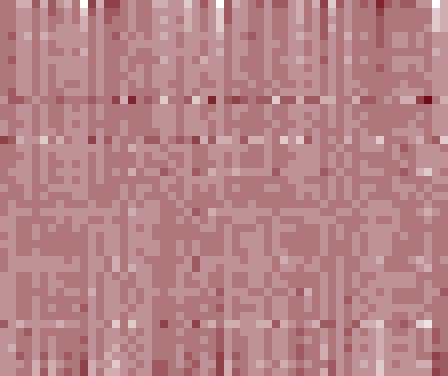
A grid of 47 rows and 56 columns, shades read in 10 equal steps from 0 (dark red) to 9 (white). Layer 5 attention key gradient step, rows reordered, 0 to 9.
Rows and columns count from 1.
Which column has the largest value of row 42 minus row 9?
48
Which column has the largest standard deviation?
28
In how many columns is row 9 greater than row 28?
19
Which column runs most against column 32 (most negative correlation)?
22
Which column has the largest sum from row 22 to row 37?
54
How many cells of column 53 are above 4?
21
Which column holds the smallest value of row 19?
51
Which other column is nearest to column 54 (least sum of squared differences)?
17
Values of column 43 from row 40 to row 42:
5 5 5
